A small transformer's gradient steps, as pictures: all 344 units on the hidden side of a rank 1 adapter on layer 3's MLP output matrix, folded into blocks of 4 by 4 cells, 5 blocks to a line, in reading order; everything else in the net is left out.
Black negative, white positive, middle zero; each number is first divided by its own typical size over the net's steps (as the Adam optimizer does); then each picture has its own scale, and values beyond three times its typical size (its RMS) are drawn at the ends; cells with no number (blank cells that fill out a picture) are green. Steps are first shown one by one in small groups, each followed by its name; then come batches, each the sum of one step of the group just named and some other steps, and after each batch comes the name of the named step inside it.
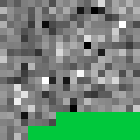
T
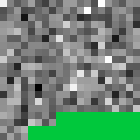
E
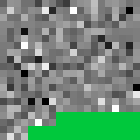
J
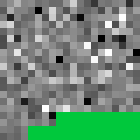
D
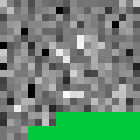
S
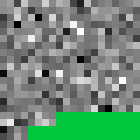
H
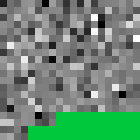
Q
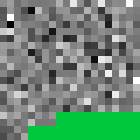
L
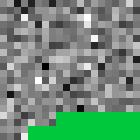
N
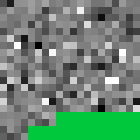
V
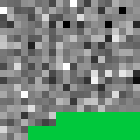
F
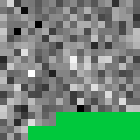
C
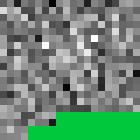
N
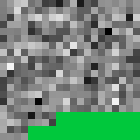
D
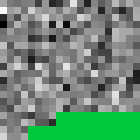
F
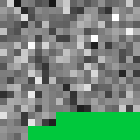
N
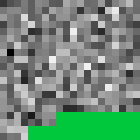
N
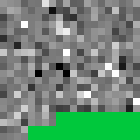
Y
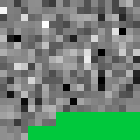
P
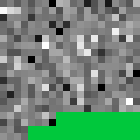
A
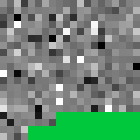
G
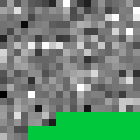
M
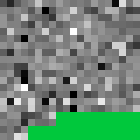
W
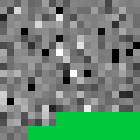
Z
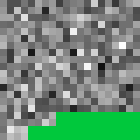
W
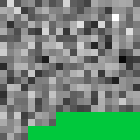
M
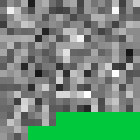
Y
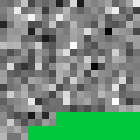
W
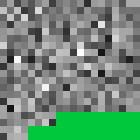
A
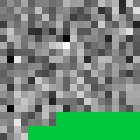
M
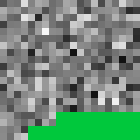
W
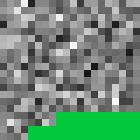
Z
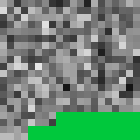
P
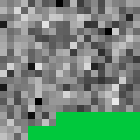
P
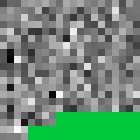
W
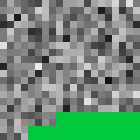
G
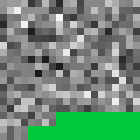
Y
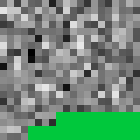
A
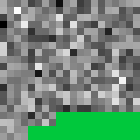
Y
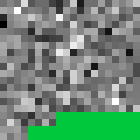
Z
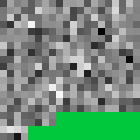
G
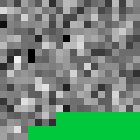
A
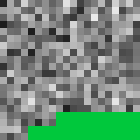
M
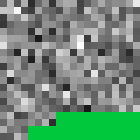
A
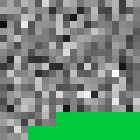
Y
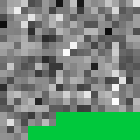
Y
